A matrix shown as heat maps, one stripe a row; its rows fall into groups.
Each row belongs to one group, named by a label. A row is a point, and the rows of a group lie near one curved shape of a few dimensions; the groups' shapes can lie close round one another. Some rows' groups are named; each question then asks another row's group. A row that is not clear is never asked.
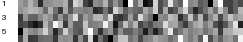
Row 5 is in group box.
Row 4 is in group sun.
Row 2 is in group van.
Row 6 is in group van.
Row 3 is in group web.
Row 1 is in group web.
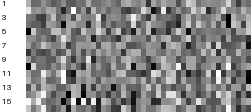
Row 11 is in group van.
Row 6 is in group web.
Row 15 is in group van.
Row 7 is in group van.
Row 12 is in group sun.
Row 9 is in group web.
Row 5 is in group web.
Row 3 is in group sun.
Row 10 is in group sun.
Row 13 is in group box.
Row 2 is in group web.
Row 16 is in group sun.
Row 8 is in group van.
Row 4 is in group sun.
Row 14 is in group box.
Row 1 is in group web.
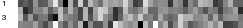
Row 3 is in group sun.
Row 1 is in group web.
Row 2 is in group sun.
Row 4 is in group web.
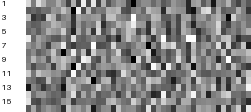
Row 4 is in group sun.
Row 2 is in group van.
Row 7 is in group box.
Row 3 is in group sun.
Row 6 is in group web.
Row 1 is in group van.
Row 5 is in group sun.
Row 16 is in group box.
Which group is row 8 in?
web
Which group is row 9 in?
web
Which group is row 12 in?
box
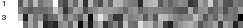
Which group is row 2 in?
web
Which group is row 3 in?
sun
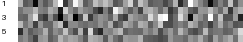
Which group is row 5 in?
sun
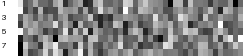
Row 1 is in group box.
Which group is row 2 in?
sun
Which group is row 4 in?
sun
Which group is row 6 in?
box
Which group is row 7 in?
sun
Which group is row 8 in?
web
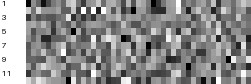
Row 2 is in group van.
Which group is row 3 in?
van
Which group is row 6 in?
sun
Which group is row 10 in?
van
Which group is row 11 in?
box
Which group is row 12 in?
van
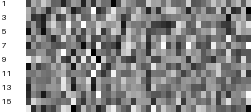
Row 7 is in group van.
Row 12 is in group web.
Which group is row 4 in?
box
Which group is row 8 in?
web
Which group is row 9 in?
van
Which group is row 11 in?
box
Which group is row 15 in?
sun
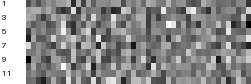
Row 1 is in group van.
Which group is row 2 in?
van
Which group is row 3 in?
box
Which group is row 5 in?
web
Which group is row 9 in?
sun
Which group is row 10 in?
web
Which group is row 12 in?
sun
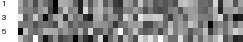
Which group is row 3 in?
box
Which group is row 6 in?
box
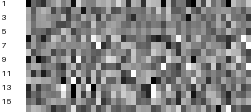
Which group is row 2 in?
box
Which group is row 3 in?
van
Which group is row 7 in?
sun
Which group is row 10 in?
van
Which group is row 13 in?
web
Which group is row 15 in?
sun
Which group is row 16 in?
sun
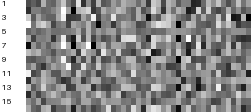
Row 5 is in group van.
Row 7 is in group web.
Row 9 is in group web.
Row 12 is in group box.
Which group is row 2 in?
web
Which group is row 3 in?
box
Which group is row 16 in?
box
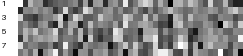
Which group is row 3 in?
box
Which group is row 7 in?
web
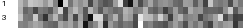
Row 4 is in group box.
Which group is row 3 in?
box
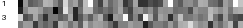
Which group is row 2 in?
box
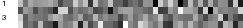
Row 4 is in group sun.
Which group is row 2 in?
van
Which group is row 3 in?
box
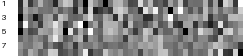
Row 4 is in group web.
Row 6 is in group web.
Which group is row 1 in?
box
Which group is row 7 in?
box
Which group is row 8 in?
box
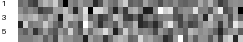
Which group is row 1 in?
sun
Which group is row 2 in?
sun
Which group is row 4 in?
box
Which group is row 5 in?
sun
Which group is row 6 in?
box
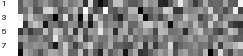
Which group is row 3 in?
web
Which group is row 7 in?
box
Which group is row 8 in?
sun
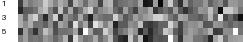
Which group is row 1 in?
web
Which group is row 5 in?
box
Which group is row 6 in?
web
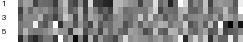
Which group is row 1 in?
van
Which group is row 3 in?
box
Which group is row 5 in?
web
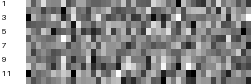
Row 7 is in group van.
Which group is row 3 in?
box
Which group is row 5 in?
box
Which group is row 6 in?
web
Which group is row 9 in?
web
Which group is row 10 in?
web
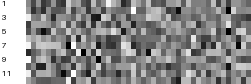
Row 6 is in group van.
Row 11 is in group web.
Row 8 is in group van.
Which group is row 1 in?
sun
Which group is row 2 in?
sun
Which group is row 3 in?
box
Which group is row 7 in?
van
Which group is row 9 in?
sun
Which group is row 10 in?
sun
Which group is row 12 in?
box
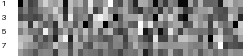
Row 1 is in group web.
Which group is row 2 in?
sun
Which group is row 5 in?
web
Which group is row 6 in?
van
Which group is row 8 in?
web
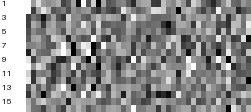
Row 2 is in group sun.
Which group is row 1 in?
van
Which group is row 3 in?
sun
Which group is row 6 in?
box
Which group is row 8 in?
web
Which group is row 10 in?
web
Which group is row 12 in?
sun
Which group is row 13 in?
web
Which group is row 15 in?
van
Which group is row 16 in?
sun
